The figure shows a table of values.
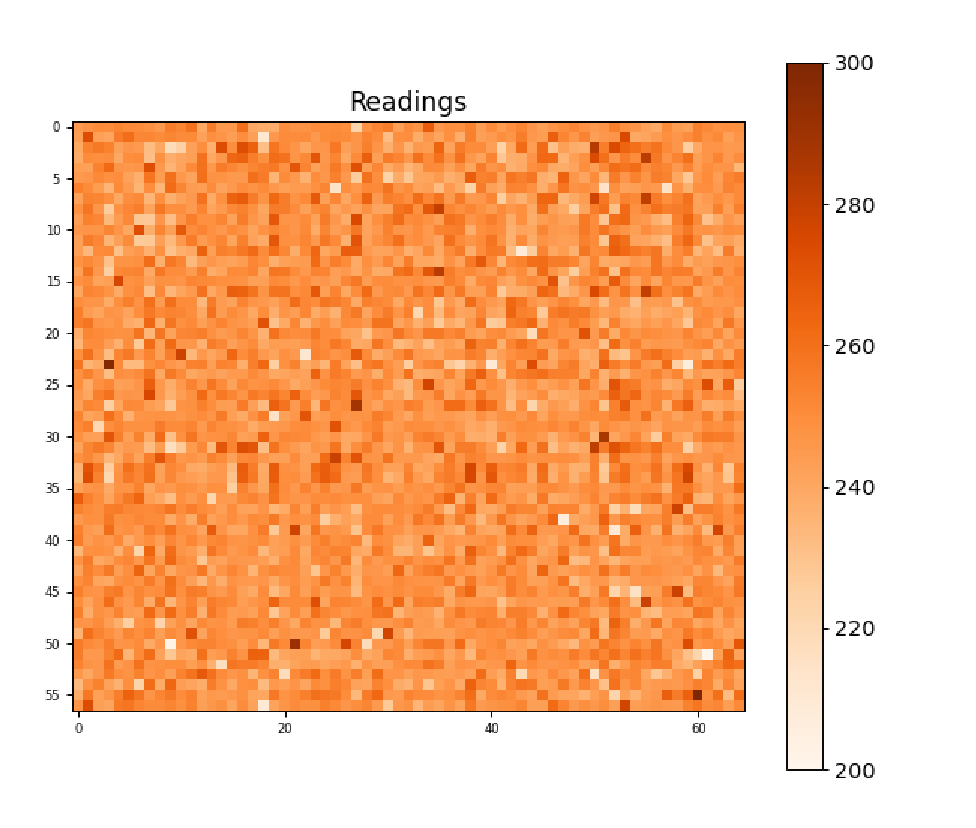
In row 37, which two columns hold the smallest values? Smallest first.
54, 52
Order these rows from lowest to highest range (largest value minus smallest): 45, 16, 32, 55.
32, 16, 45, 55
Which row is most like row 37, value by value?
45
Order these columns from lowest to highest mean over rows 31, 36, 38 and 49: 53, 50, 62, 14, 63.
63, 62, 14, 53, 50
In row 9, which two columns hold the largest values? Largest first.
27, 19
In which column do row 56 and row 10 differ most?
18
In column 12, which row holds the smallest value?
42
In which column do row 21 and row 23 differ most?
3
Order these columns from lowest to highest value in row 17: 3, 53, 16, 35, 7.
35, 3, 53, 16, 7
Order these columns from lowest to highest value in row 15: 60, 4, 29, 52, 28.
28, 29, 60, 52, 4
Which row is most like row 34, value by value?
33
